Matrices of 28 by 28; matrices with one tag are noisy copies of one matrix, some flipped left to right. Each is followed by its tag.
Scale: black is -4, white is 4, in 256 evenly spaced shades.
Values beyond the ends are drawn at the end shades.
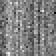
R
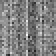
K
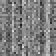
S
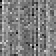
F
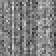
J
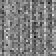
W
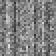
S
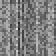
F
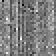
F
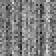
S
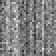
J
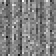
S
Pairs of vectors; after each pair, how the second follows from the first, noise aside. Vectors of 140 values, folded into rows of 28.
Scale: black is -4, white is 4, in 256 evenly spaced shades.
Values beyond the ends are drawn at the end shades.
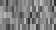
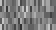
reversed, negated.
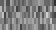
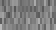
reversed, negated, shrunk.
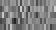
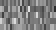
negated.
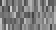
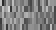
negated.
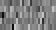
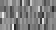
negated.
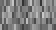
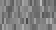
negated, shrunk.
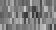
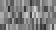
negated.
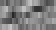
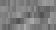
reversed, shrunk.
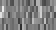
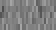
negated, shrunk.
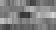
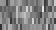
shuffled.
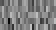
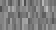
reversed, negated, shrunk.
